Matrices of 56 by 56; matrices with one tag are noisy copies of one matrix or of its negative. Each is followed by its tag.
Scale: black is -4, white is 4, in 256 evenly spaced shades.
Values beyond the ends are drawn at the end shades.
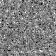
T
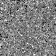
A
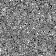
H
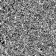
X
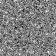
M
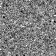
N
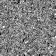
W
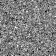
M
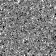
W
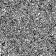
H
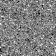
H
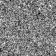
H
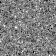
M
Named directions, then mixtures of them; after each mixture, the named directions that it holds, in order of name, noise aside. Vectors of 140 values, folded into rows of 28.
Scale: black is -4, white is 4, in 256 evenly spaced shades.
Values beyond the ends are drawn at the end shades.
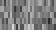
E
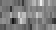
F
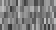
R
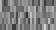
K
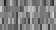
E, K, R.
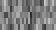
E, K, R.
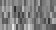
E, F, K.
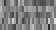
F, K, R.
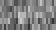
F, K, R.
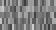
E, R.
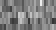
F, K.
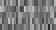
E, K, R.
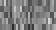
E.
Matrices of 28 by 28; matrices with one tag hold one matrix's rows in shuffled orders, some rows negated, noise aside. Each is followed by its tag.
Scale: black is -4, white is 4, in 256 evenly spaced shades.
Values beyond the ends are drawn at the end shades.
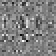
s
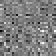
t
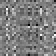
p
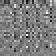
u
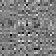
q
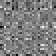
t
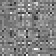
q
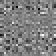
t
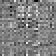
q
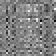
p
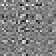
s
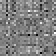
p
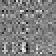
s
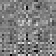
q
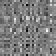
u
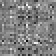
q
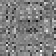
p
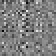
s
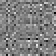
p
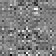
q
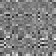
t
